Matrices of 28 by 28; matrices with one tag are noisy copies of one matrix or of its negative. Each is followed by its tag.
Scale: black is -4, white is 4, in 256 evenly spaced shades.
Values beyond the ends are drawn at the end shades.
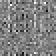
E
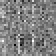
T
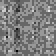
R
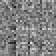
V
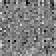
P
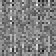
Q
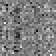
R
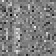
R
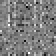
E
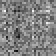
R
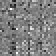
V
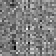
V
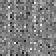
E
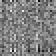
Q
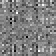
Q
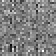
Q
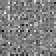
E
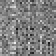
V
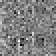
T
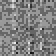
V
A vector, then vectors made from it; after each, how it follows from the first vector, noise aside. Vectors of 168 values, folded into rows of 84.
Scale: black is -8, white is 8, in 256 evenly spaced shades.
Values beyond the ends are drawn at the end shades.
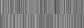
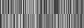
scaled up.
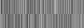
negated.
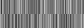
negated, scaled up.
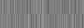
reversed, negated, shrunk.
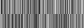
negated, scaled up.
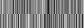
reversed, negated, scaled up.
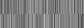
wrapped around, negated.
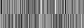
negated, scaled up.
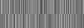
copied.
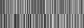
wrapped around, scaled up.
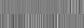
wrapped around, partly zeroed.
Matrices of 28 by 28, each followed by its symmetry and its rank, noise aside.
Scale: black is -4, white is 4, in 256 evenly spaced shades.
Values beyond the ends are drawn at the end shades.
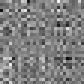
no symmetry, rank four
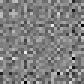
symmetric, rank four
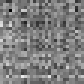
no symmetry, rank four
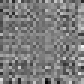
no symmetry, rank four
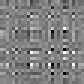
antisymmetric, rank two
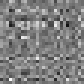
no symmetry, rank three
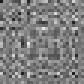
symmetric, rank three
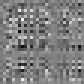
no symmetry, rank three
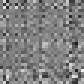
no symmetry, rank four
